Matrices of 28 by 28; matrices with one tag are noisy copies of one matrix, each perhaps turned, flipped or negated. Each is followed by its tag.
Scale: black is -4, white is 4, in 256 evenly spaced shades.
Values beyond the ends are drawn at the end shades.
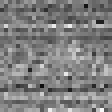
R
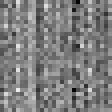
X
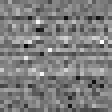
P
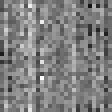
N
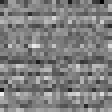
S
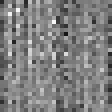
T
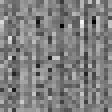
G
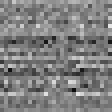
P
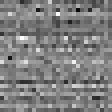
G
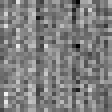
X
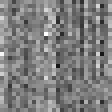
T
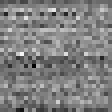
T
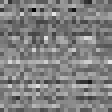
G
